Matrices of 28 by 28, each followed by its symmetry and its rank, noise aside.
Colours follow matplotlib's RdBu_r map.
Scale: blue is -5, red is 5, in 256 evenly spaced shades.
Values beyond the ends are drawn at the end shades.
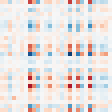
no symmetry, rank one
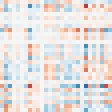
no symmetry, rank two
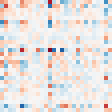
no symmetry, rank three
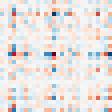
no symmetry, rank two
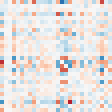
antisymmetric, rank two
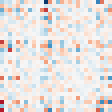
no symmetry, rank three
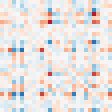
antisymmetric, rank two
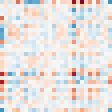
symmetric, rank two
